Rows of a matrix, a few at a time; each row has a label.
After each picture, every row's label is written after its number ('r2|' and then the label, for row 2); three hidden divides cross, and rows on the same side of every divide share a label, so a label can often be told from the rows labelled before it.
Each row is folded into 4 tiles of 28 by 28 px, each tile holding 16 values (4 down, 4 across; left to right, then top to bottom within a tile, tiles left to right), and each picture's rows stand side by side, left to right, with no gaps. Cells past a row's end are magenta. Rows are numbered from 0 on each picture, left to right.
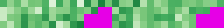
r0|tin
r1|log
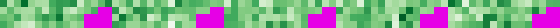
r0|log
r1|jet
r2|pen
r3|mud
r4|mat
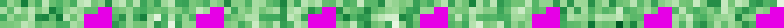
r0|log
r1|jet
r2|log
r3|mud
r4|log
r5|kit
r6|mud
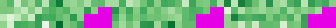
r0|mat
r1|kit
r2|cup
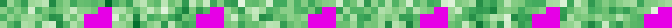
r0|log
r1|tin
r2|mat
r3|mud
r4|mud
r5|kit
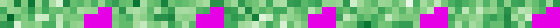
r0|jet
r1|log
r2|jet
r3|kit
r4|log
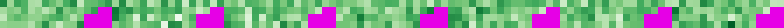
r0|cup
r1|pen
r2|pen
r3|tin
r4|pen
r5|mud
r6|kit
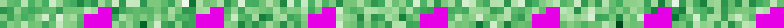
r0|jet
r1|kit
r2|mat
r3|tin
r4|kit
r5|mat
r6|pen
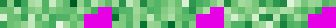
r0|cup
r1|kit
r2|mat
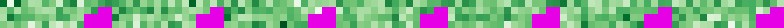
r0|cup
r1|pen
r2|kit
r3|log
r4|cup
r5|tin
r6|jet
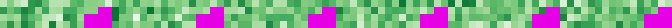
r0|mud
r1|pen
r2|cup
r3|pen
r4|cup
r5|kit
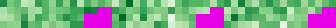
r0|tin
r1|jet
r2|cup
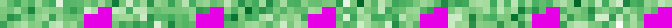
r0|jet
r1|mat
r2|jet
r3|log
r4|tin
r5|jet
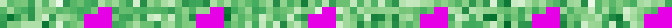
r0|jet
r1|jet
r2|pen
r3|mat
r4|mat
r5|log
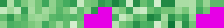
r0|cup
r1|mat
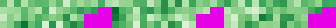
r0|tin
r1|pen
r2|mat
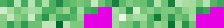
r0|mat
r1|mat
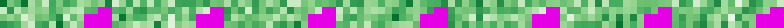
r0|log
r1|jet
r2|kit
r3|cup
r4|pen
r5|mat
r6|mud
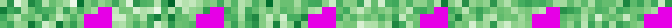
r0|kit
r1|mat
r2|mud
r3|log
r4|jet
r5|pen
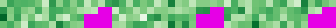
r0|pen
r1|mat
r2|kit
